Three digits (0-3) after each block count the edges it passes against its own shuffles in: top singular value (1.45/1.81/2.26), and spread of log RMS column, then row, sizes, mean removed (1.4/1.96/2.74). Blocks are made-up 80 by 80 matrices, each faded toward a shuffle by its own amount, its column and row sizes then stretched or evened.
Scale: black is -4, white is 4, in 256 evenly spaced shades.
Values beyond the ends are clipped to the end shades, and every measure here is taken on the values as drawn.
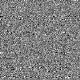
1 1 2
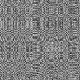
3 2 1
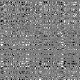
3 2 3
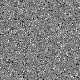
1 0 0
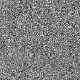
1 0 2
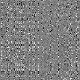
3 3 0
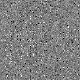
0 2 0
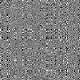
3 3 2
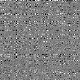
2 2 3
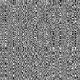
3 3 0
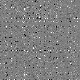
1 2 2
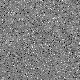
0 0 0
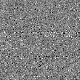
1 0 2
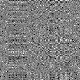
3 1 1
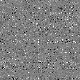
1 1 2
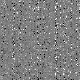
0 3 0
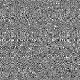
3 0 2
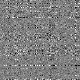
2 2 3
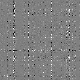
2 3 2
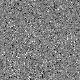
0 1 0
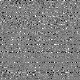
1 1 3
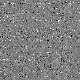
0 1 2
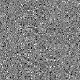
2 2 0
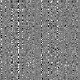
3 3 1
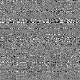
2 0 3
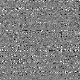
0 1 3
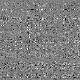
0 2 3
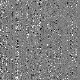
1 3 0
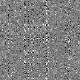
2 3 1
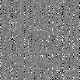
0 3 2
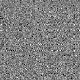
2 0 2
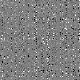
2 3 2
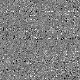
0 2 2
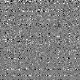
0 2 3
